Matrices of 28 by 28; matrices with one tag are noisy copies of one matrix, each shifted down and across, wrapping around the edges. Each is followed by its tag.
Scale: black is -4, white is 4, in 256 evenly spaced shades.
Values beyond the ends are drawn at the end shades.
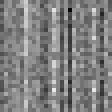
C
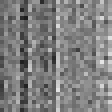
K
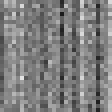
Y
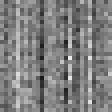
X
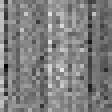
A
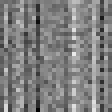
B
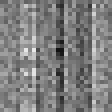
K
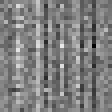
B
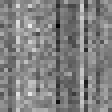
A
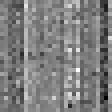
K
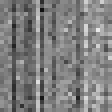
A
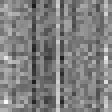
A
